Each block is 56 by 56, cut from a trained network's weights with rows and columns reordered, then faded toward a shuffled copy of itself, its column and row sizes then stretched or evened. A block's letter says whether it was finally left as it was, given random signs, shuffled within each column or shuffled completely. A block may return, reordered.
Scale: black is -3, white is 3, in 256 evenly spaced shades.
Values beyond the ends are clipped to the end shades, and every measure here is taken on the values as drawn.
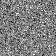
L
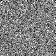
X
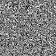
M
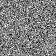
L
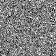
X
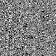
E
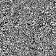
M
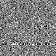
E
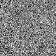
M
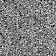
X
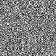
E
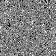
X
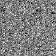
M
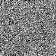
M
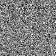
M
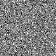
X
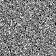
L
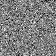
L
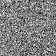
L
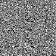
M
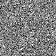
X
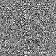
E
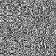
E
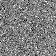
L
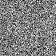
L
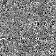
M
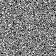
L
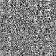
E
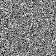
X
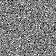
L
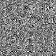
E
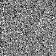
X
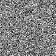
M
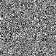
M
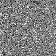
L
